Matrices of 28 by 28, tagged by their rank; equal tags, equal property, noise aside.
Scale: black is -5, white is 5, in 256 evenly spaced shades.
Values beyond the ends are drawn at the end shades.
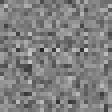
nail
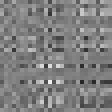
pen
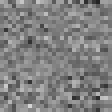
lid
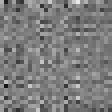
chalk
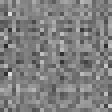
chalk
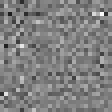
nail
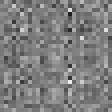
chalk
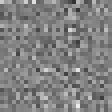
lid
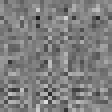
chalk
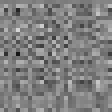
chalk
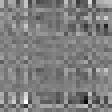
pen
